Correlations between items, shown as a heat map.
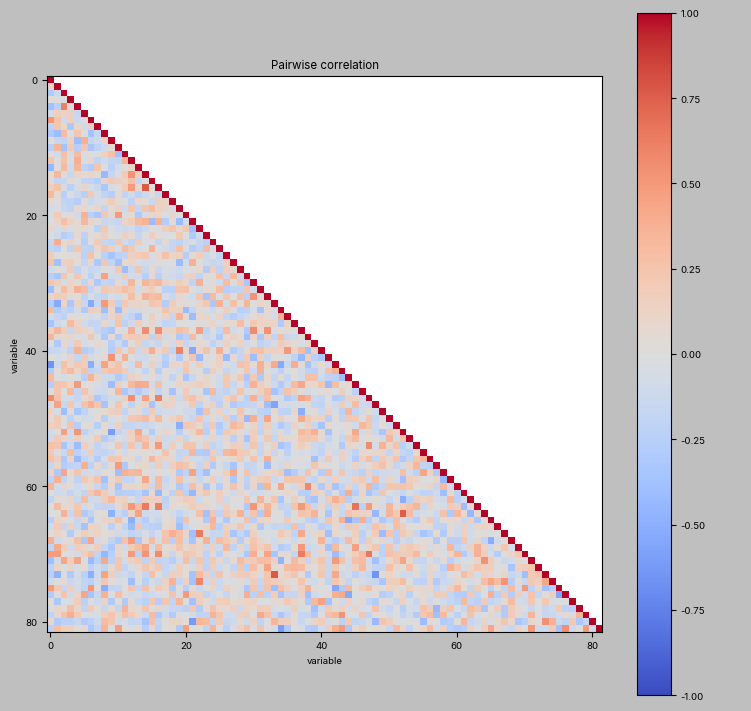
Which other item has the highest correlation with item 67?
22
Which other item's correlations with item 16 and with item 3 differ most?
14
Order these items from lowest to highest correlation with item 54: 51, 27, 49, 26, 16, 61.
61, 26, 27, 51, 49, 16
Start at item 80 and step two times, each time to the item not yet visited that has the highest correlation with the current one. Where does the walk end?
33
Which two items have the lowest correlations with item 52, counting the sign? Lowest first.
9, 62
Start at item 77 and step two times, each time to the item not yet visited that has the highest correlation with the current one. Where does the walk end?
19
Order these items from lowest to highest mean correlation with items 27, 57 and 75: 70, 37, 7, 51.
7, 37, 51, 70
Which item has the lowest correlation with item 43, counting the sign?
44
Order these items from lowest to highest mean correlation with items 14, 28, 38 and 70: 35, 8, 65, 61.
8, 61, 65, 35
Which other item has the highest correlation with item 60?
38
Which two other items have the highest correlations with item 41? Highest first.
9, 11
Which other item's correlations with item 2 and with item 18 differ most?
4
